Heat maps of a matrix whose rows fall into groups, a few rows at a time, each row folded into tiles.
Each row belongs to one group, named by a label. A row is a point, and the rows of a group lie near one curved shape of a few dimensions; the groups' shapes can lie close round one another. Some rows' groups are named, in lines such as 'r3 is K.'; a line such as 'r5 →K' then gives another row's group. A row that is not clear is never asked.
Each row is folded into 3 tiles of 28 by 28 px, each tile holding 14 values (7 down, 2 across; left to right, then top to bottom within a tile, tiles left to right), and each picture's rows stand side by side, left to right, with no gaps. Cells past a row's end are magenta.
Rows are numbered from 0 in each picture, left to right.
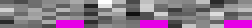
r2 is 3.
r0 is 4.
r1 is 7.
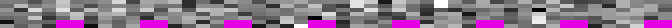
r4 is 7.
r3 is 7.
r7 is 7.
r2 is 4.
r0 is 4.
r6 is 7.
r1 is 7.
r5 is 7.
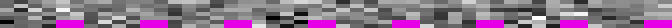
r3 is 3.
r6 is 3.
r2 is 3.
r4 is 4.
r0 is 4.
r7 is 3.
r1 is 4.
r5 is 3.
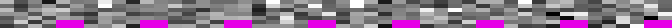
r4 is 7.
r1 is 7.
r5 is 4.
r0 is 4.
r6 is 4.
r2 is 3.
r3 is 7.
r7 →7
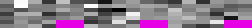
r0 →7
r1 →3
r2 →4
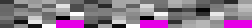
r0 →7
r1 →7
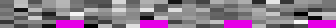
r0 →4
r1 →7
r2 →4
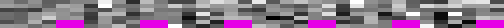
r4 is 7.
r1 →7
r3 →3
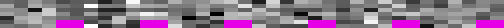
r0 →7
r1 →3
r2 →3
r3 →4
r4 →7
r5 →7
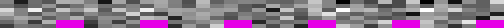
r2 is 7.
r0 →4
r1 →4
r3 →4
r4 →4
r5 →4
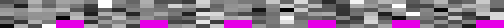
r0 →7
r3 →7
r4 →7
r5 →4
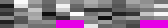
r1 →3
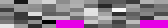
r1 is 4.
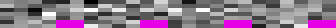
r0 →3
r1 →4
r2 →4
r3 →7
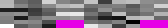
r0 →3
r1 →3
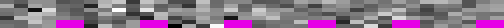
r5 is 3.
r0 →7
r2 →7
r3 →4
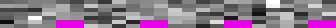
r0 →3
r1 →3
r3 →7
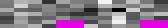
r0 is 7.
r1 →7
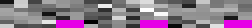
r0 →4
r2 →7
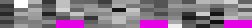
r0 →7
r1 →7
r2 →3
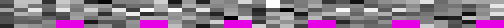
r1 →4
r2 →4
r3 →7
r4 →4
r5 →3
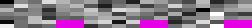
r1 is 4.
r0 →4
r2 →3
